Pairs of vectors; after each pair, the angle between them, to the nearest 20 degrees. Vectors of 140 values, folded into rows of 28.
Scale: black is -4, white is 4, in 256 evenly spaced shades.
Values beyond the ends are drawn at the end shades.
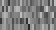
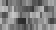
100 degrees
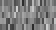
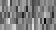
120 degrees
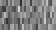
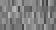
120 degrees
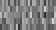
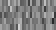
160 degrees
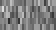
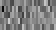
160 degrees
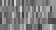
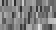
160 degrees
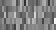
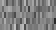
140 degrees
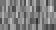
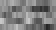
80 degrees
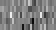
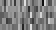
60 degrees
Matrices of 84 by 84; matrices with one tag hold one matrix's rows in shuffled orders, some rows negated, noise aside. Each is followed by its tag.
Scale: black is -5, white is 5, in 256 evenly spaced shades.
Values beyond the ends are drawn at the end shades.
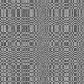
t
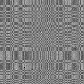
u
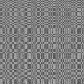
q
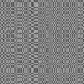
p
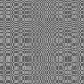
u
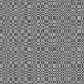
q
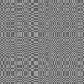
p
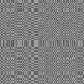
p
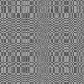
t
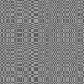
p
